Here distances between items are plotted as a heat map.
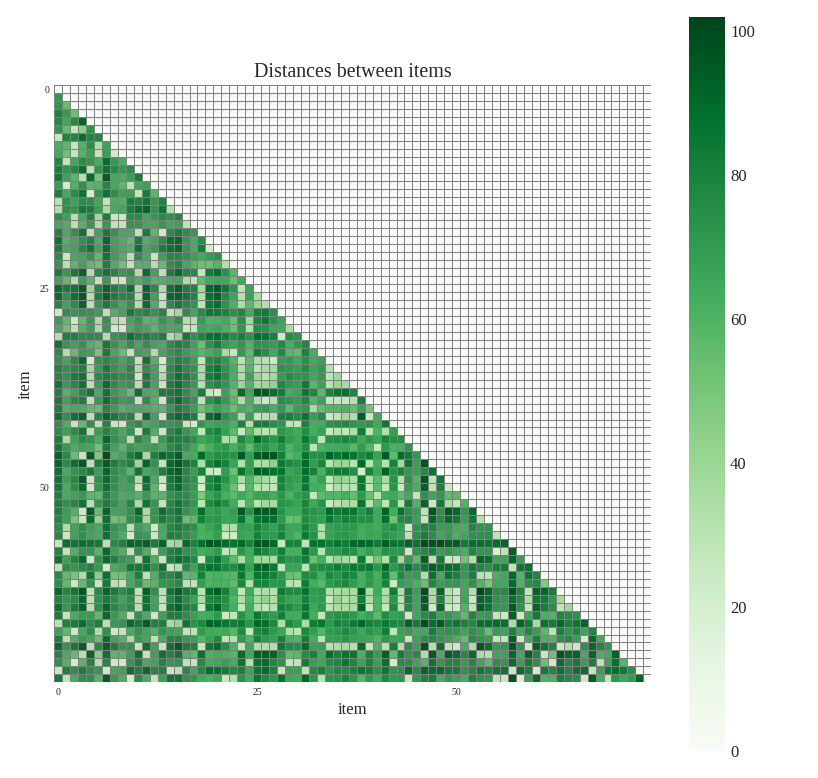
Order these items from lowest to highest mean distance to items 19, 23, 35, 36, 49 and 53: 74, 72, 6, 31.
74, 72, 31, 6
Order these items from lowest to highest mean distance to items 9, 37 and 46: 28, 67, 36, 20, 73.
36, 20, 28, 73, 67
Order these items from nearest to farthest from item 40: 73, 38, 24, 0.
24, 38, 73, 0
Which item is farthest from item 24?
57
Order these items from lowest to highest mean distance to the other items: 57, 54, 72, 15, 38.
72, 54, 38, 15, 57
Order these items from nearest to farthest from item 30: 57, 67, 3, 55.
3, 55, 67, 57
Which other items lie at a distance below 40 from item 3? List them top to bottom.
11, 46, 53, 54, 61, 71
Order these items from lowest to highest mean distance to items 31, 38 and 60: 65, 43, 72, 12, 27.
12, 72, 43, 27, 65
